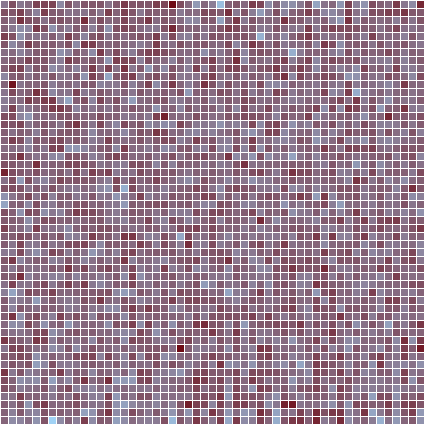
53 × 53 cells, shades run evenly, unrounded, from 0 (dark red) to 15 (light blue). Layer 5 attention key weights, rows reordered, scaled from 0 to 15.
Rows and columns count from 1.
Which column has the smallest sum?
30
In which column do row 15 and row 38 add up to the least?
49
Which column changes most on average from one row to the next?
32
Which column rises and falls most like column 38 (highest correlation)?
27
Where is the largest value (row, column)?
53, 7
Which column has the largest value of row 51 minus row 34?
41
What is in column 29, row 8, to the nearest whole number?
6
